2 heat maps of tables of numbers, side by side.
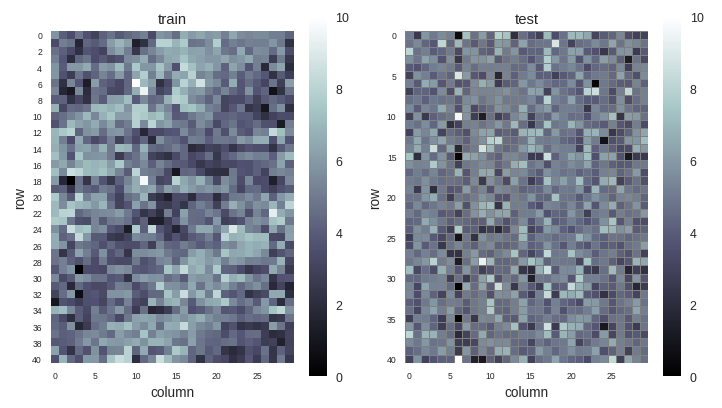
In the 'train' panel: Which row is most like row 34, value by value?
23
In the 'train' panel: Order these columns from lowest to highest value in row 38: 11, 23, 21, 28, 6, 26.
28, 26, 23, 21, 11, 6
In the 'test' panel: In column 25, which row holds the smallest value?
12
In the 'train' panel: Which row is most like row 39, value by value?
8
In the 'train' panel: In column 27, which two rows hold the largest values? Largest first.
22, 12
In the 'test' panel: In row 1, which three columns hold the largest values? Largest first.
18, 4, 6
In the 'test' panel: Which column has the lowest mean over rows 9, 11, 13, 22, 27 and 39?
6
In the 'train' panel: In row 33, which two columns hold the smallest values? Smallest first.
0, 28
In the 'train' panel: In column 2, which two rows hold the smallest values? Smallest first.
18, 7
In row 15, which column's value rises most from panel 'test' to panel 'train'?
6
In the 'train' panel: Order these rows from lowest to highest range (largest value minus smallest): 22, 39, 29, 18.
39, 22, 29, 18
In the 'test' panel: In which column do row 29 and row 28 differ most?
9
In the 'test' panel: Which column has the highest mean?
17
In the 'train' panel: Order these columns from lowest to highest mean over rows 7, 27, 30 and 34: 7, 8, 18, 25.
7, 8, 25, 18
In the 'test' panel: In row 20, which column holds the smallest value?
5
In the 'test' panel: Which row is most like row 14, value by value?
28
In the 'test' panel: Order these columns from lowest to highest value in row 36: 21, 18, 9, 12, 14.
18, 14, 9, 12, 21
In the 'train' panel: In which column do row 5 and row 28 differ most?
11
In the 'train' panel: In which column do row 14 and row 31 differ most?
17
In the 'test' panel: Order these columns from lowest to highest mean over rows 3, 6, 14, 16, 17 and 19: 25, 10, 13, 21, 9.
21, 25, 13, 10, 9
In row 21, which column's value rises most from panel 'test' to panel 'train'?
29
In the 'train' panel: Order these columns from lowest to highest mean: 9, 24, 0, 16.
24, 9, 0, 16
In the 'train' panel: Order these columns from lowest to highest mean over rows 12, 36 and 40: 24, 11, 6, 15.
24, 11, 6, 15
